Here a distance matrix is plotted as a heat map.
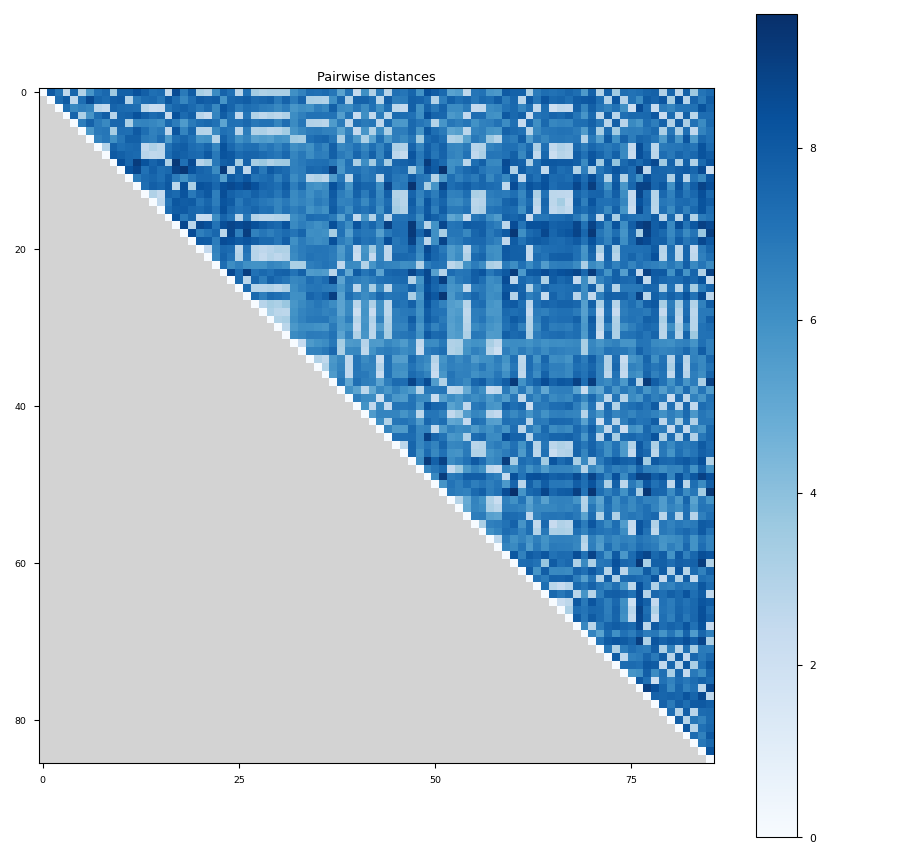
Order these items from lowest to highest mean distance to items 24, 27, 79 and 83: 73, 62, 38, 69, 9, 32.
62, 73, 9, 38, 69, 32
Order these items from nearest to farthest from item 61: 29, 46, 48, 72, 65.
72, 46, 65, 48, 29
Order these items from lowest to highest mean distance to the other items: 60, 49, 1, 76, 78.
78, 1, 60, 76, 49
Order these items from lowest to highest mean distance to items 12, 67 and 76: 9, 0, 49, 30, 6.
49, 30, 6, 0, 9
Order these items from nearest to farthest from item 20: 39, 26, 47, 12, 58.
58, 39, 26, 47, 12
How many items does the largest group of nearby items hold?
23
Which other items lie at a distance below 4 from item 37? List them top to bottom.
18, 23, 51, 76, 84
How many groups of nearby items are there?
7
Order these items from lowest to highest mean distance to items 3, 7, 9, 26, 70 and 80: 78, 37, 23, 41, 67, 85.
85, 41, 67, 78, 37, 23
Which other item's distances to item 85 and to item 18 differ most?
10
